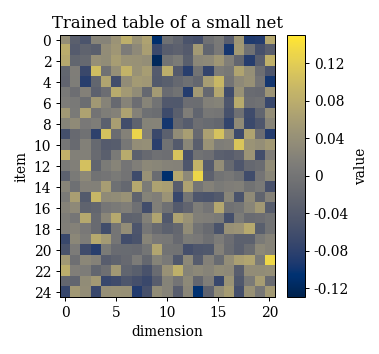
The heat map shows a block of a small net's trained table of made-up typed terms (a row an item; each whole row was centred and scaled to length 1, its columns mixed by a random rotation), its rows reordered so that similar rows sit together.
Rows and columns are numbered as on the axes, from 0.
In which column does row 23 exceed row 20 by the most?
3
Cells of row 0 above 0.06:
3
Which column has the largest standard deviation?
20
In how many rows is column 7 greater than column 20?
7
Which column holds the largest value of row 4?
15
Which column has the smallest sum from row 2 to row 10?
9
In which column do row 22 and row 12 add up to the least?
17
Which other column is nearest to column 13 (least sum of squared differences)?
11
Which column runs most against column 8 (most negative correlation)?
19
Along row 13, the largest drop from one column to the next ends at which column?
14
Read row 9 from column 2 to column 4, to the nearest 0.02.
0 -0.08 0.1
